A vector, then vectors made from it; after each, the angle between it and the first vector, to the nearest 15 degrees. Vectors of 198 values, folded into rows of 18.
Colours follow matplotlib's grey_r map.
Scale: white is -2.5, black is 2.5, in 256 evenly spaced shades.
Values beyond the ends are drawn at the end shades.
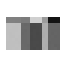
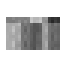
15 degrees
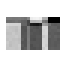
15 degrees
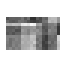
120 degrees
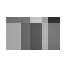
15 degrees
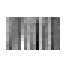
90 degrees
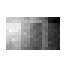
45 degrees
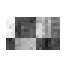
90 degrees
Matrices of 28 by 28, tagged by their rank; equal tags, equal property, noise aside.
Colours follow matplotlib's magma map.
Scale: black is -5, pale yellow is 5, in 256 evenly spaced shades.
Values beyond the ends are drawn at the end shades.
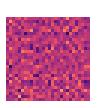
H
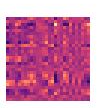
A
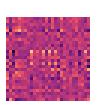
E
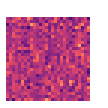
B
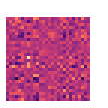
H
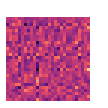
H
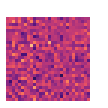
B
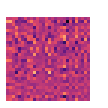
E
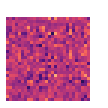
B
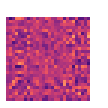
B
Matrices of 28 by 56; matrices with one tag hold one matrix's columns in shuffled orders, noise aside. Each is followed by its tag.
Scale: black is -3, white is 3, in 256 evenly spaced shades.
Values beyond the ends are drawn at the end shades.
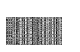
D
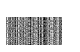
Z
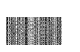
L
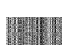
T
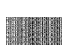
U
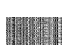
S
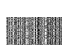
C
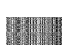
T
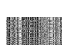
Z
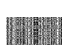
C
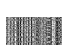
U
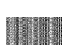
S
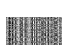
U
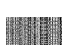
L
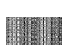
U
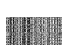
T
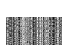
Z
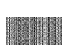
S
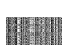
T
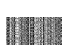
S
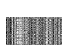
D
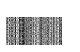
S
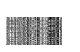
Z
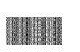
U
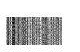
L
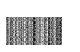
U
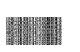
L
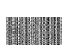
L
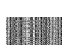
Z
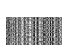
U
